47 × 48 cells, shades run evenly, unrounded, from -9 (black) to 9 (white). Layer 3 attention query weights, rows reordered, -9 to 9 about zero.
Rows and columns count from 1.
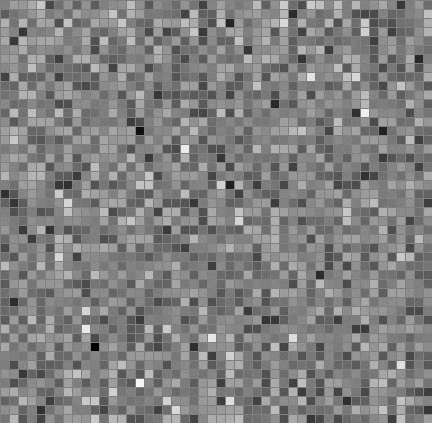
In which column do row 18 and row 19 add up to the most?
11
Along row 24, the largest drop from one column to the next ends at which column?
13
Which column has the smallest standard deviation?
28
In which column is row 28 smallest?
21
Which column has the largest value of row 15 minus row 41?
2
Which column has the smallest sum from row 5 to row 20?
42
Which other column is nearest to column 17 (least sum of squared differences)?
44
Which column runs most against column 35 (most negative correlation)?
45
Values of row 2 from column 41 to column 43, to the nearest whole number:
-4 -4 0
